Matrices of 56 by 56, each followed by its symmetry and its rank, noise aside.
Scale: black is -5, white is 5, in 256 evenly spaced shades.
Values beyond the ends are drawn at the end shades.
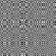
antisymmetric, rank two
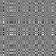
no symmetry, rank one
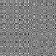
no symmetry, rank three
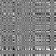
no symmetry, rank two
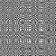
symmetric, rank two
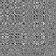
symmetric, rank three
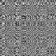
symmetric, rank three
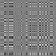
no symmetry, rank one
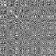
symmetric, rank three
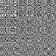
symmetric, rank three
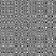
antisymmetric, rank two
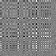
symmetric, rank one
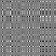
no symmetry, rank one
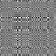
no symmetry, rank two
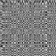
no symmetry, rank two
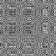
no symmetry, rank three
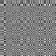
symmetric, rank one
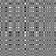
no symmetry, rank one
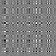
no symmetry, rank one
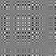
symmetric, rank one
